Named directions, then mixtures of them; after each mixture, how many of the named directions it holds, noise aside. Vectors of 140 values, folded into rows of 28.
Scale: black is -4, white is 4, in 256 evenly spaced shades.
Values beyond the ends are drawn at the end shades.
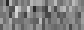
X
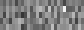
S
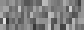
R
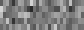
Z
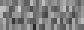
three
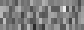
four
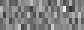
two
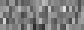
three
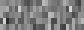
one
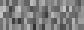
three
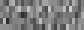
four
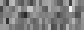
three
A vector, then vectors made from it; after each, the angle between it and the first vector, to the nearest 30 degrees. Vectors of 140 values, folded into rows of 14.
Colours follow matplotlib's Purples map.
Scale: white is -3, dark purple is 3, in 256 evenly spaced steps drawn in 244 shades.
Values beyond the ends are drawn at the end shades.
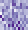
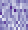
150 degrees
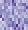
60 degrees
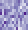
120 degrees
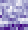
60 degrees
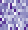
120 degrees
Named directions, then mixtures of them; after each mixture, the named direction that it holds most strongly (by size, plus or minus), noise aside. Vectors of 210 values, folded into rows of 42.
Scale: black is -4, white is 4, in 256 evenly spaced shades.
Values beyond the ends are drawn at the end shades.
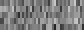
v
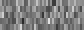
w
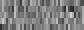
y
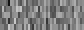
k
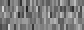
y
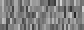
y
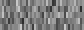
w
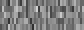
k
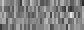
y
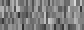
v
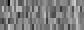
k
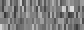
y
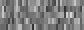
w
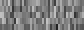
w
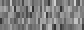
v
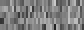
v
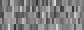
w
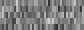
w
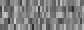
k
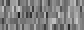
v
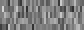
y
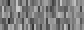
k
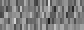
w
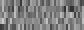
y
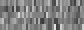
v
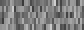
v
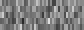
w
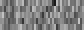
w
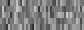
k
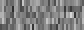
y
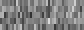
w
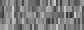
w
